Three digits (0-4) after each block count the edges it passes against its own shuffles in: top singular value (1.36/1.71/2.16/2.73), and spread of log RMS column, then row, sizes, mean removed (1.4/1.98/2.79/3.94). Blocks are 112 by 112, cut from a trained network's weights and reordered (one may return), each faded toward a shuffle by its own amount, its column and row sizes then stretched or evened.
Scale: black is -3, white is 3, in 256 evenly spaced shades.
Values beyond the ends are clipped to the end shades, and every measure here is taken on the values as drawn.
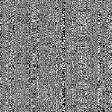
3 4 2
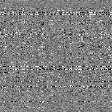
2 2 4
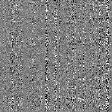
1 4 2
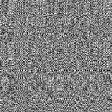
4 0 2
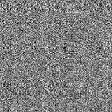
3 0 2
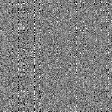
3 3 1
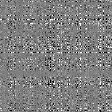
1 4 4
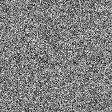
0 0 0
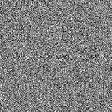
3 0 1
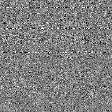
1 1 3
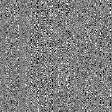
1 4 0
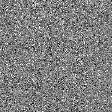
0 2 0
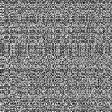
4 2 1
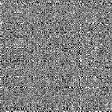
3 2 3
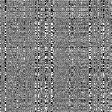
4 4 1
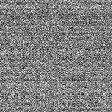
3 1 0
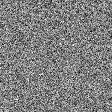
0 0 0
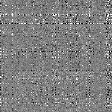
3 3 3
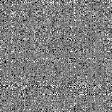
1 3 3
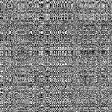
4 3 2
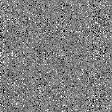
0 3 2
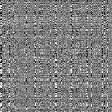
4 4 0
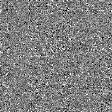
0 2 2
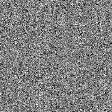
1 1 1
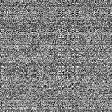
3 1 1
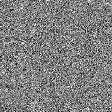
2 0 2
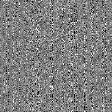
2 4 0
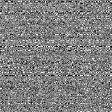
3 0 3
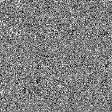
0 1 3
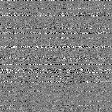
1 1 4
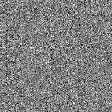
2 1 1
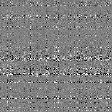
2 3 4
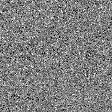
0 0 1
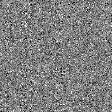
0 2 1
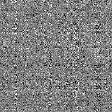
2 3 2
